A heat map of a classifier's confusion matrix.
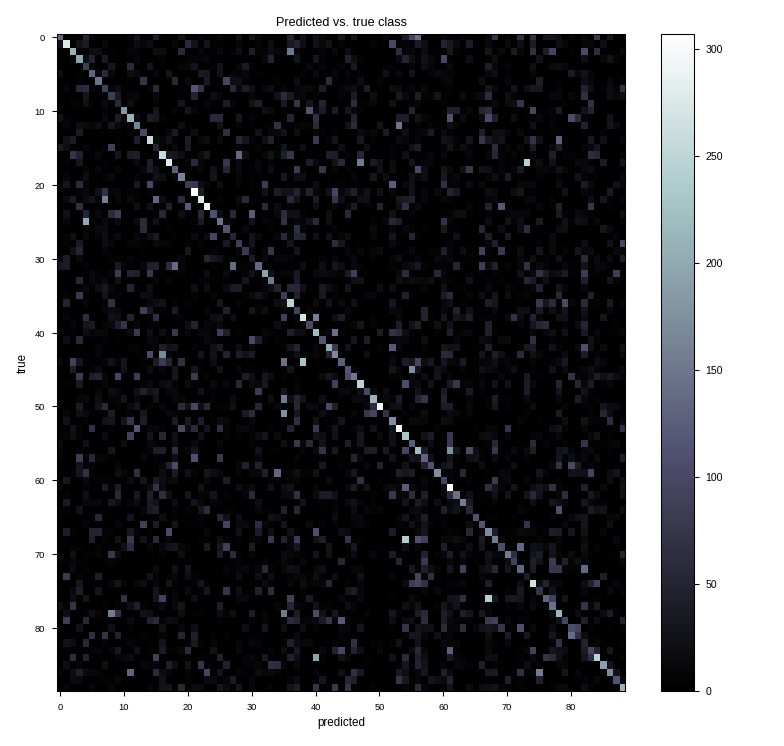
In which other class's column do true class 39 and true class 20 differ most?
52
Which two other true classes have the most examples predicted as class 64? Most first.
56, 18
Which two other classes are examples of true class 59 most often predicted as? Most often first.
34, 83
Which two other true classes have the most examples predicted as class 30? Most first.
24, 41
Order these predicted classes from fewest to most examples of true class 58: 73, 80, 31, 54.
73, 54, 31, 80
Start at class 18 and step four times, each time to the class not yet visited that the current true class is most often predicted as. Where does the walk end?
11
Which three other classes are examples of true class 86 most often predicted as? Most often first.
75, 11, 23
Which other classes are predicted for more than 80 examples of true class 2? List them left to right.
36, 77, 82
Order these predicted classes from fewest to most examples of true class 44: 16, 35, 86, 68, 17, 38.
86, 68, 17, 16, 35, 38
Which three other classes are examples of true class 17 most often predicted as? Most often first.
73, 47, 26
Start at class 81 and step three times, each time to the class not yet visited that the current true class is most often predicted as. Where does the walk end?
82
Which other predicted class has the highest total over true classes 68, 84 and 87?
54
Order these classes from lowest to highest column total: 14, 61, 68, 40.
14, 68, 40, 61
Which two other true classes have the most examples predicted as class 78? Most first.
14, 64
